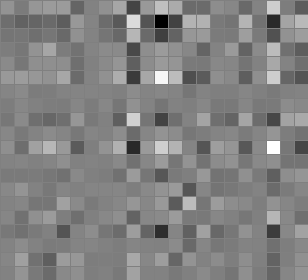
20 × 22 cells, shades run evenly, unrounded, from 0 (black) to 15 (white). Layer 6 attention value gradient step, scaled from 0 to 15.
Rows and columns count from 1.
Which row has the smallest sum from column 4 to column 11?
17
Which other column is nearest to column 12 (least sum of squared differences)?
20
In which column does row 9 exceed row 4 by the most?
10
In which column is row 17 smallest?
12
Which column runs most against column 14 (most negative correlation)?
13
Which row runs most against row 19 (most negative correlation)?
16
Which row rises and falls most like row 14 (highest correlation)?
18
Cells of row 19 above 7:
18
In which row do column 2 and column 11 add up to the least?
2
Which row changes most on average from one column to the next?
11
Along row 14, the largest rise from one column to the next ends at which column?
15
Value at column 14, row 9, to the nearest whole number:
8
